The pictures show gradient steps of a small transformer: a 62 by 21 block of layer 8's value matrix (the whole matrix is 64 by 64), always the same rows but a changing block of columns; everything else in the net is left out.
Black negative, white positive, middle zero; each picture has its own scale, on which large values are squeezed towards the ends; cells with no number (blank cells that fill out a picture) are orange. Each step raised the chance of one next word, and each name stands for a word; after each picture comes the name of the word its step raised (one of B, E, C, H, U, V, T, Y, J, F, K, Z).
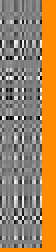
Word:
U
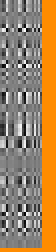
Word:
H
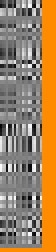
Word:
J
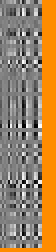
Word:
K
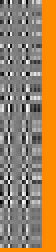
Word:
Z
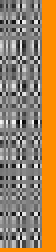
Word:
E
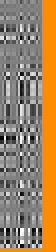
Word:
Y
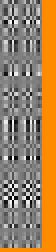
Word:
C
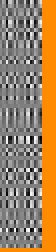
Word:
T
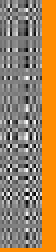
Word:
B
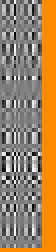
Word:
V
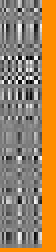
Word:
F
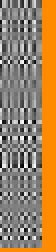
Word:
E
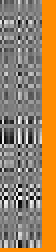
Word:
C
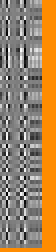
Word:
B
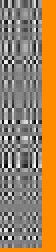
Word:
E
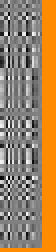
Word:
B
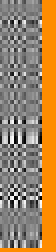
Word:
C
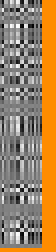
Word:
F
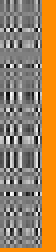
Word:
H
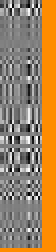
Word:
J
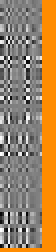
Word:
Y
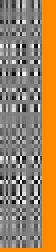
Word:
Z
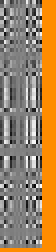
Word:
C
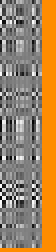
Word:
C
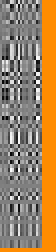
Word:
V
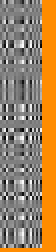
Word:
U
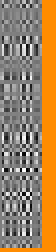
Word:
V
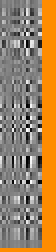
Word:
U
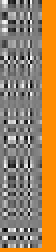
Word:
E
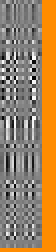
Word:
K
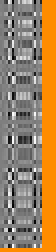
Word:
T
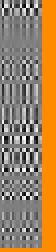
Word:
J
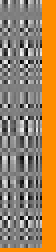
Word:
U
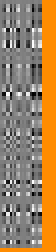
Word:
H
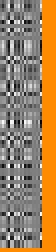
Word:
E
